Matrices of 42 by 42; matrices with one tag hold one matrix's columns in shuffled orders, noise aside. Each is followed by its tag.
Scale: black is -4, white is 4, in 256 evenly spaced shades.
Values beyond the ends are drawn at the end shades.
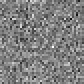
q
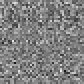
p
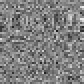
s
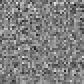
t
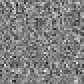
t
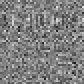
s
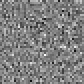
q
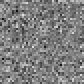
q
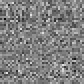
p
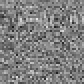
s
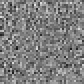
t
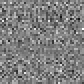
p
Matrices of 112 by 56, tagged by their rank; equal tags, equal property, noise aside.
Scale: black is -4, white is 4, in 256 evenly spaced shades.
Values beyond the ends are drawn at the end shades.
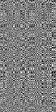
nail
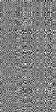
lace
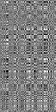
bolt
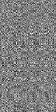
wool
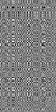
nail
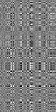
bolt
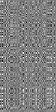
nail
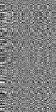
lace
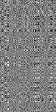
lace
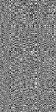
wool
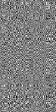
wool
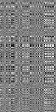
bolt
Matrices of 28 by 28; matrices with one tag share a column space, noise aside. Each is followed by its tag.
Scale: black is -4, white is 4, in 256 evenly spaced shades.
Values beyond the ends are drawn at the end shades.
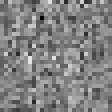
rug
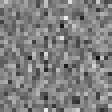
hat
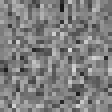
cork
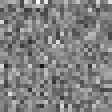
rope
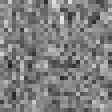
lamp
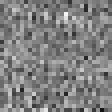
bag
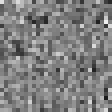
rug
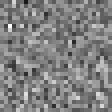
hat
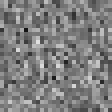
lamp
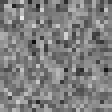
cork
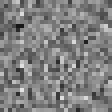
hat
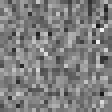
cork
